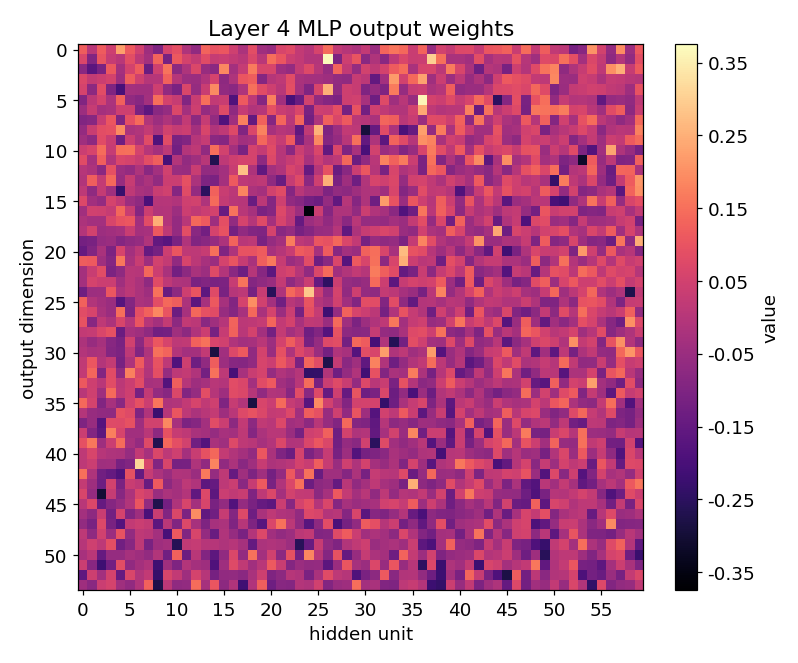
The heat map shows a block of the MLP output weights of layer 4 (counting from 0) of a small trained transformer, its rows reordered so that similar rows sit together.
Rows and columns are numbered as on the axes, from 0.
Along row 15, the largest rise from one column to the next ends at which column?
32
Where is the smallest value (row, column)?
16, 24
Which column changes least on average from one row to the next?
46
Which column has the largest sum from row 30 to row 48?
0
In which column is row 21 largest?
34
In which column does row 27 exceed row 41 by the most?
44
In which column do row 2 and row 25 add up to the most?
18
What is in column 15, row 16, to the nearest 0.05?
-0.15
